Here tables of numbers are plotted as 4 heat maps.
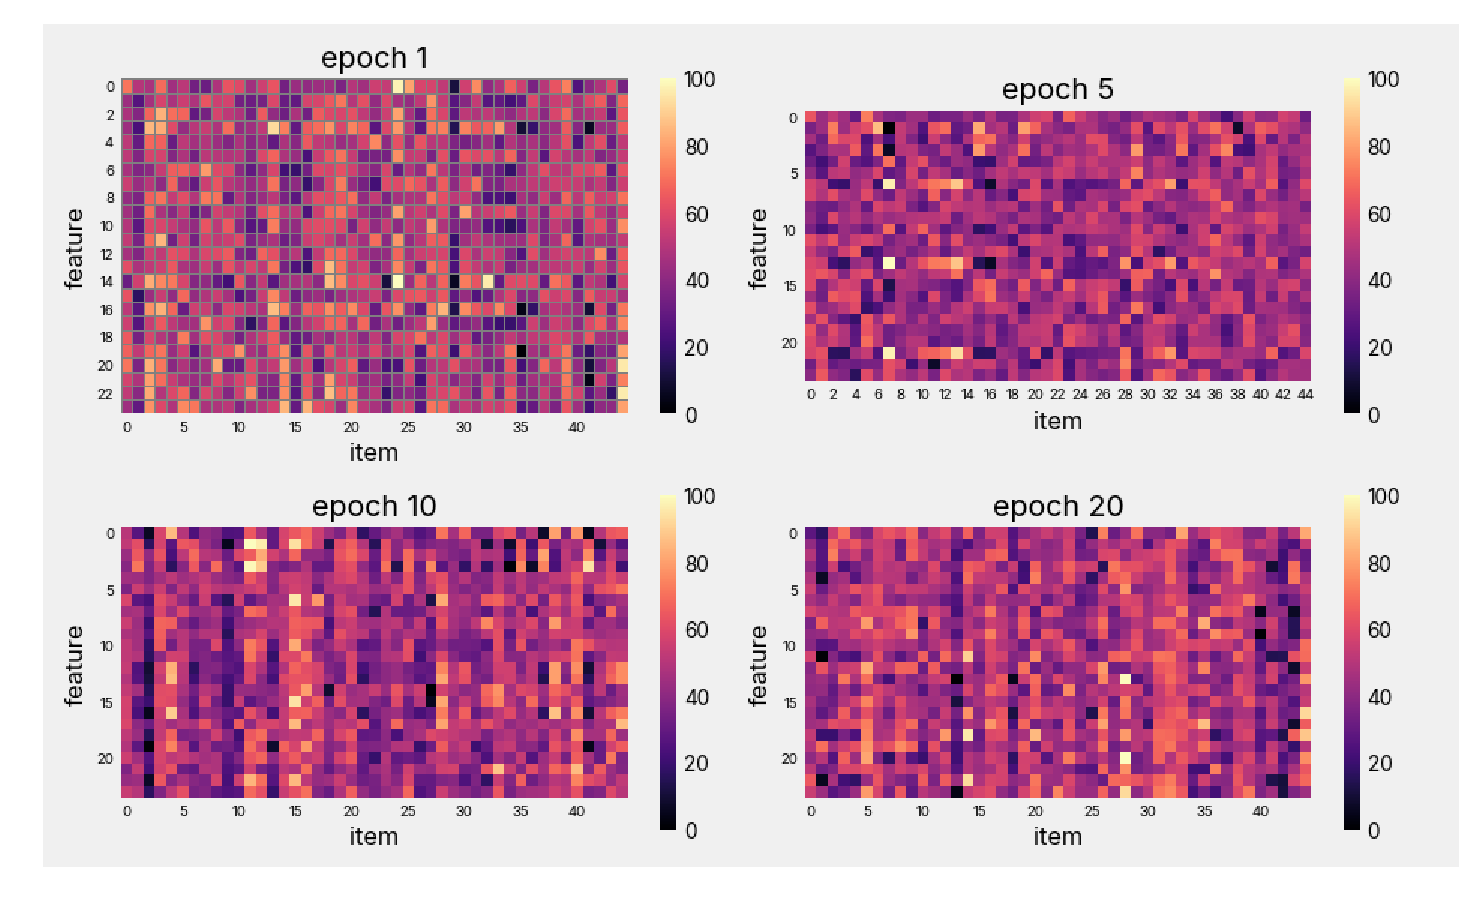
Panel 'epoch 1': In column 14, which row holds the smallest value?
6
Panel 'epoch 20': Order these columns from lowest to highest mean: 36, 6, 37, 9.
37, 36, 9, 6
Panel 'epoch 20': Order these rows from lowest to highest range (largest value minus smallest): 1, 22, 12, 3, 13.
1, 3, 12, 22, 13
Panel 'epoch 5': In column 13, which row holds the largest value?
21
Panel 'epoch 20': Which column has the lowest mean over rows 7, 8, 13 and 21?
13
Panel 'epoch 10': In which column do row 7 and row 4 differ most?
25
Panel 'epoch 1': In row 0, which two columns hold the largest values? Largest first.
24, 25
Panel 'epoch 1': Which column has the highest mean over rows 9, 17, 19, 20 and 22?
44
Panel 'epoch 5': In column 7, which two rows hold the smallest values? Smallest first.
1, 3
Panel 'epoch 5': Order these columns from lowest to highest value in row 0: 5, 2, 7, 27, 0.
7, 27, 2, 0, 5
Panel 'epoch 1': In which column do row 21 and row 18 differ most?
41
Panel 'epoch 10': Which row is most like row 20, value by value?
7
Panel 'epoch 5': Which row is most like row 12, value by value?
17
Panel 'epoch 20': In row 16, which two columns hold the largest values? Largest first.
44, 14
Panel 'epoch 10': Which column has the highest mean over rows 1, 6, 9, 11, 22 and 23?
15
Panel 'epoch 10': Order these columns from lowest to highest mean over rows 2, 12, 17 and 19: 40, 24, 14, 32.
32, 24, 14, 40
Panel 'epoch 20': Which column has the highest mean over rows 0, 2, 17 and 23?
26
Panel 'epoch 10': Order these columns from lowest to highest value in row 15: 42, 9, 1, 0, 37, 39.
9, 1, 42, 37, 39, 0
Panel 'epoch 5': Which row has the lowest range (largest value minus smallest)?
9
